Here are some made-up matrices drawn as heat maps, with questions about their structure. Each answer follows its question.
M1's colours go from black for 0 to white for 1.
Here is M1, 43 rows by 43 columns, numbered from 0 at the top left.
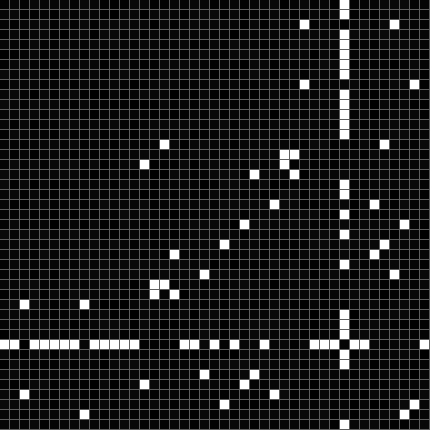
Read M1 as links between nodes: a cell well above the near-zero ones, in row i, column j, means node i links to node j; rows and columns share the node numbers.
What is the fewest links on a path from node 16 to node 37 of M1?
6
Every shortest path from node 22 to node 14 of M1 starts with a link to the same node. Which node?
node 24
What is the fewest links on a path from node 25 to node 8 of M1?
7
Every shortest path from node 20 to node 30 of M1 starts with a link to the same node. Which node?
node 27
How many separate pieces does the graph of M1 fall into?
2
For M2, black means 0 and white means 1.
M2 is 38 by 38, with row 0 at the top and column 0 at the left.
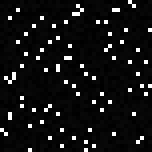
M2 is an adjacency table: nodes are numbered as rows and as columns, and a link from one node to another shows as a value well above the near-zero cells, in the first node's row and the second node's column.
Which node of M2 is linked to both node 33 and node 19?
node 1
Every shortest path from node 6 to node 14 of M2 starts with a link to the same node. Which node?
node 8
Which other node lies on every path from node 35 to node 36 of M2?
node 23
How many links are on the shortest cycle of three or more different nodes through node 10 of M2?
8
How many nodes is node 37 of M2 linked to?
2
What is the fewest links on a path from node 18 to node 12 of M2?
2
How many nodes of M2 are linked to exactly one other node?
8
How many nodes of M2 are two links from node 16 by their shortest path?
6
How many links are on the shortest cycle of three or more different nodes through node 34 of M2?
4
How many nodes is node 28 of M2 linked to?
3
